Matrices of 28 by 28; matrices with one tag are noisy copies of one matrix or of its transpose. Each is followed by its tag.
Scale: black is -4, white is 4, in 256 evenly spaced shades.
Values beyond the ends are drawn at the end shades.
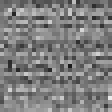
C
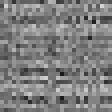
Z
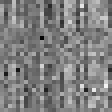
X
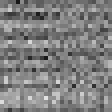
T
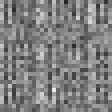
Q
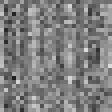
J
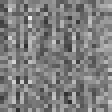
C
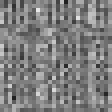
Q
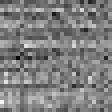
T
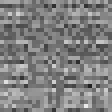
X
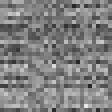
X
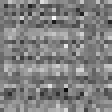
J
